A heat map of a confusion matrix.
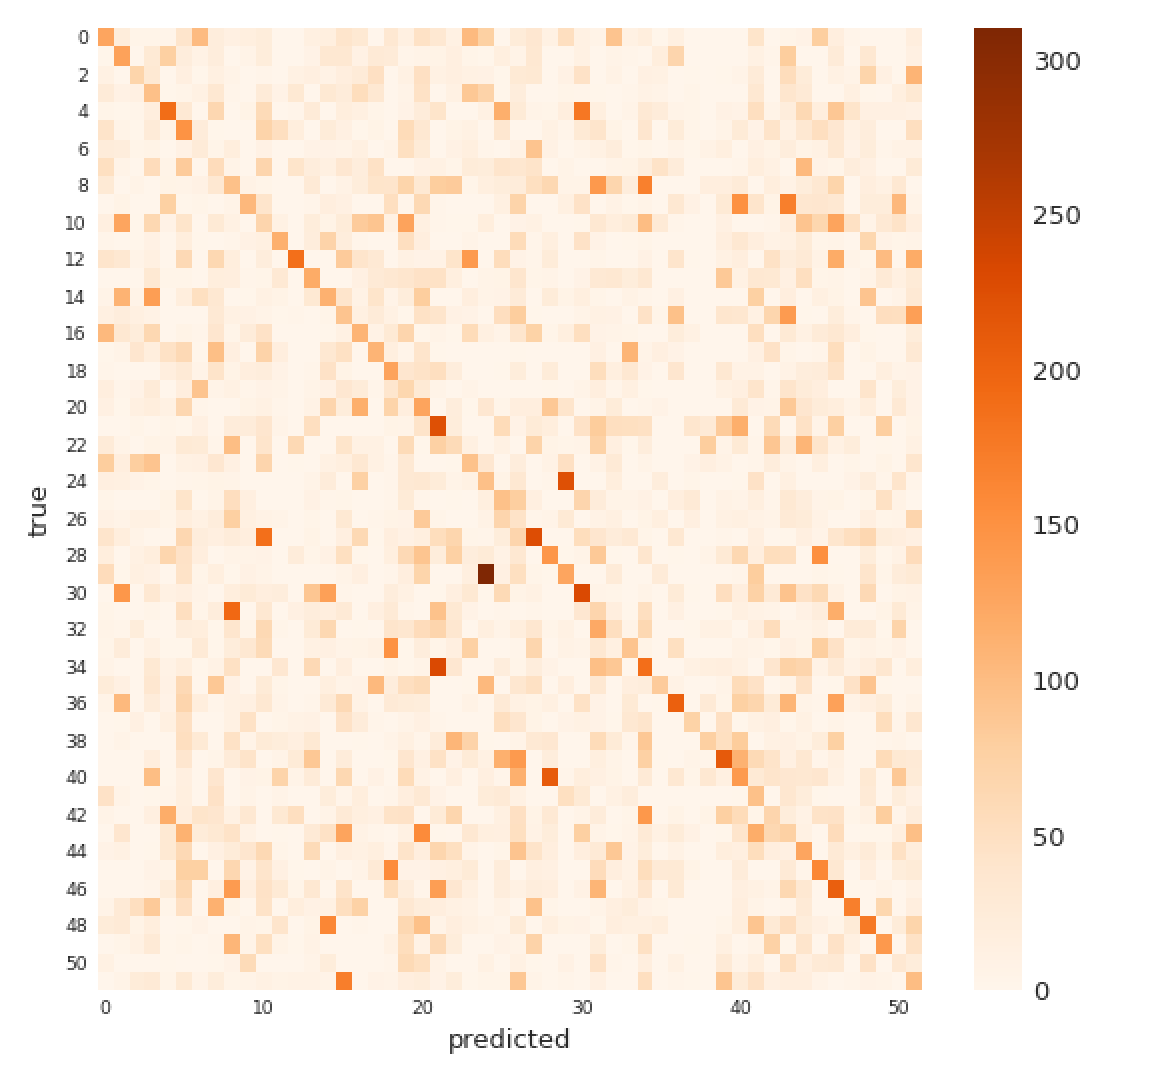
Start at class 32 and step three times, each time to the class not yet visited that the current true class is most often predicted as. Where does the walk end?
34
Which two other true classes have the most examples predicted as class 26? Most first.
39, 40
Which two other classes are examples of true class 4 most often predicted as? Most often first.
30, 25
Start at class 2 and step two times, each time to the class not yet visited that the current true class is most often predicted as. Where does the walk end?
15
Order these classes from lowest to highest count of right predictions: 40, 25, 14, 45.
25, 14, 40, 45
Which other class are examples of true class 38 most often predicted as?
22
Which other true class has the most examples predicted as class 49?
12
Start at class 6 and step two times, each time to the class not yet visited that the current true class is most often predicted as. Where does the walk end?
10
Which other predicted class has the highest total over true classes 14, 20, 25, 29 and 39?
24
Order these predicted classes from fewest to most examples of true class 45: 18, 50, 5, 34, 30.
30, 50, 34, 5, 18
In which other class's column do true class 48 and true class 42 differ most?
14
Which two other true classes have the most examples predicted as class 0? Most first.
16, 23
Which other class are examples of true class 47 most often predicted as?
7
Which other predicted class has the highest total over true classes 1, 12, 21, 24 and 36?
46
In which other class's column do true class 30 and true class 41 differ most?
1
